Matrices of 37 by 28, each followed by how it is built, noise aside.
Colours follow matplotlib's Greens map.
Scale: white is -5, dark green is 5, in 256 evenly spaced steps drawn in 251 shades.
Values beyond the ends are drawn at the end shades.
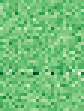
uneven rows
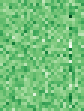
uneven columns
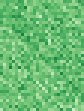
Toeplitz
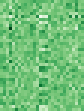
low rank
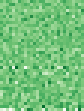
uneven rows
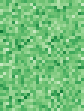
repeating rows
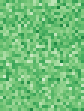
noise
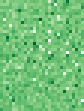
sparse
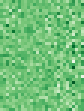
uneven columns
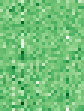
uneven columns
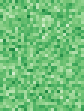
noise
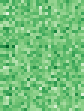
low rank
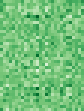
low rank
